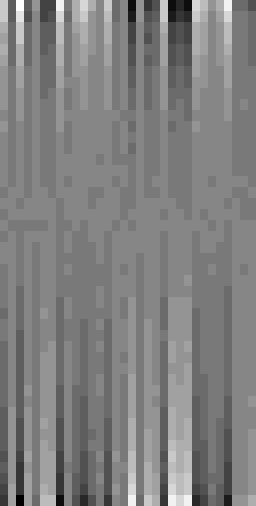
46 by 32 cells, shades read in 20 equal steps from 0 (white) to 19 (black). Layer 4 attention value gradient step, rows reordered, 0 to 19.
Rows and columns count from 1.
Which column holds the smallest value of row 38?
22
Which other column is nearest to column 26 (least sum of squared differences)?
10
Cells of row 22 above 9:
9
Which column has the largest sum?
3
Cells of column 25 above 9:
25
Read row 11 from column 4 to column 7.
10 9 10 10
